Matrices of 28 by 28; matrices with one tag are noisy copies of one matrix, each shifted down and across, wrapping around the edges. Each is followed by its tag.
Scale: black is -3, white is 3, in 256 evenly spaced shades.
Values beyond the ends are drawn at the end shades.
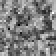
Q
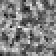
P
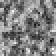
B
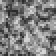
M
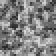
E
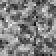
M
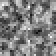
B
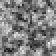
M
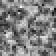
M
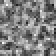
P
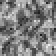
B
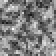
M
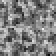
P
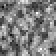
B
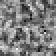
P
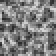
P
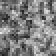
E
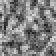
B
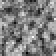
B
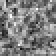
Q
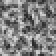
P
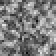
M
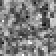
Q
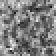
E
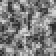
B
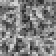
P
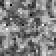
E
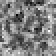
E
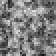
E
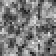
B
